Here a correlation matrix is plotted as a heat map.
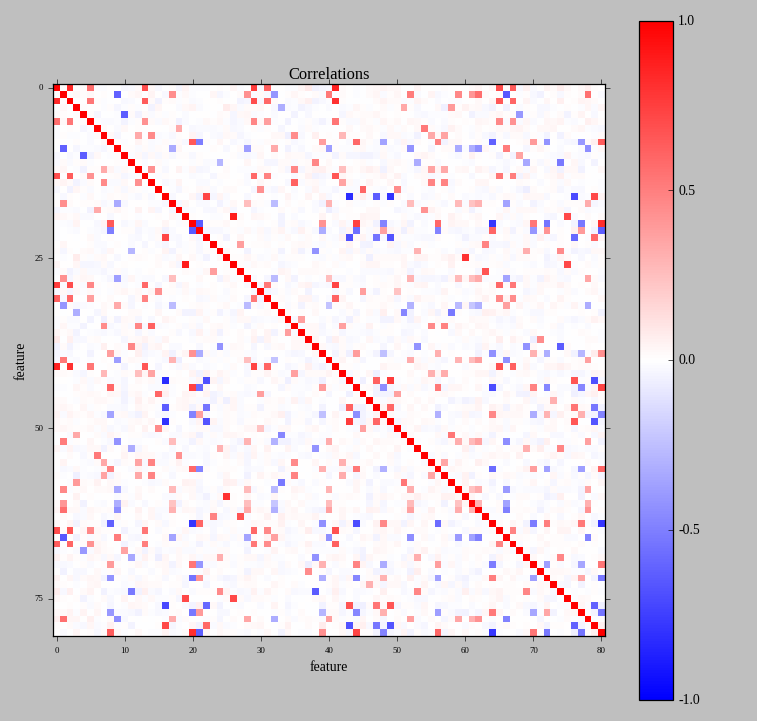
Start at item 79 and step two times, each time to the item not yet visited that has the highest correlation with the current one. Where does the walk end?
22
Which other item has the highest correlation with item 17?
1
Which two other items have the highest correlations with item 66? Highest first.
9, 32
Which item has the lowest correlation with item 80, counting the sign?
64
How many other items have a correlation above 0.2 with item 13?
8
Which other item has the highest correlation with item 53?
74
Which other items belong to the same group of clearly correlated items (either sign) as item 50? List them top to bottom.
15, 30, 45
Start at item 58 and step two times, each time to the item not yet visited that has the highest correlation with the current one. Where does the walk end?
3
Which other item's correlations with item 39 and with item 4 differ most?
10
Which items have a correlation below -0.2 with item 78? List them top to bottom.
9, 32, 66
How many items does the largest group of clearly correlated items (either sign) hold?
12
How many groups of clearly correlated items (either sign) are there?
16
